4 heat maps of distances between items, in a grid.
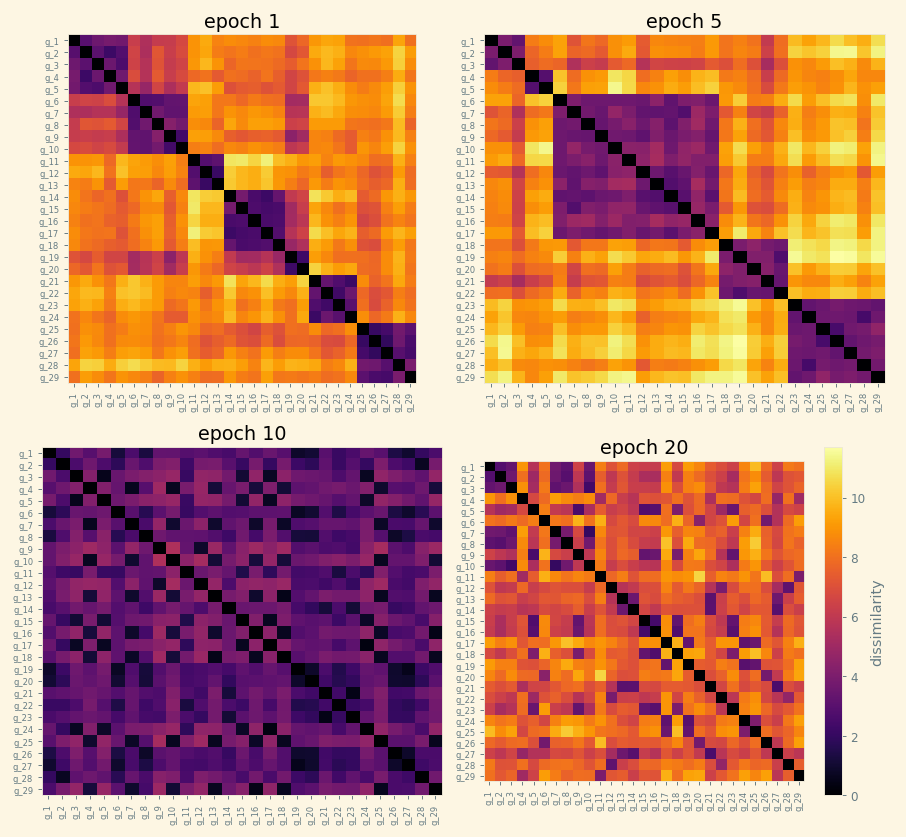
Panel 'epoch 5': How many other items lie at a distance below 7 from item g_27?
6
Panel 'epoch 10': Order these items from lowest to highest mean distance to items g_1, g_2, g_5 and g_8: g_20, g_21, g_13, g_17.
g_20, g_17, g_21, g_13
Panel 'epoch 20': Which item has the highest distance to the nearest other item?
g_4
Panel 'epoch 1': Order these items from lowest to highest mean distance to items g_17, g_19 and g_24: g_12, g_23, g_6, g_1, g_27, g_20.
g_20, g_23, g_6, g_1, g_27, g_12
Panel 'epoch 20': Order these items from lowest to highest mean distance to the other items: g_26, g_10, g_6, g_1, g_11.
g_10, g_1, g_26, g_6, g_11
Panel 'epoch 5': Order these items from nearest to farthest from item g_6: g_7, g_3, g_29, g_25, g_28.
g_7, g_3, g_28, g_25, g_29
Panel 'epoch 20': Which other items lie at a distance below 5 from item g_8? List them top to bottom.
g_1, g_2, g_3, g_7, g_10
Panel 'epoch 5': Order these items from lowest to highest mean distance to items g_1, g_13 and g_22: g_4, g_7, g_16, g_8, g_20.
g_7, g_20, g_8, g_16, g_4
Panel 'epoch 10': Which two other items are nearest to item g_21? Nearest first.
g_23, g_14
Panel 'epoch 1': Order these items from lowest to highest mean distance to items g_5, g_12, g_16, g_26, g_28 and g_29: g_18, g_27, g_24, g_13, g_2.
g_27, g_18, g_13, g_2, g_24
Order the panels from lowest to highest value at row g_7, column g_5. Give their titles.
epoch 10, epoch 1, epoch 20, epoch 5
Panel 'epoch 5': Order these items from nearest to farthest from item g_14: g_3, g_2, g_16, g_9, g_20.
g_9, g_16, g_3, g_20, g_2
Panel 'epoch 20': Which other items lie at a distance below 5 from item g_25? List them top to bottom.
g_17, g_19, g_24
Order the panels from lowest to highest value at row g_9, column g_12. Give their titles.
epoch 10, epoch 5, epoch 20, epoch 1
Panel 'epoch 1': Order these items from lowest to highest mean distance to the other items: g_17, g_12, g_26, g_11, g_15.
g_26, g_15, g_17, g_12, g_11
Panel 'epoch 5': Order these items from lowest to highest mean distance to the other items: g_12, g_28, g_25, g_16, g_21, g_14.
g_12, g_14, g_21, g_16, g_28, g_25
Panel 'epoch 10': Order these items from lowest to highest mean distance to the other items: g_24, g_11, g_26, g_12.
g_26, g_11, g_24, g_12
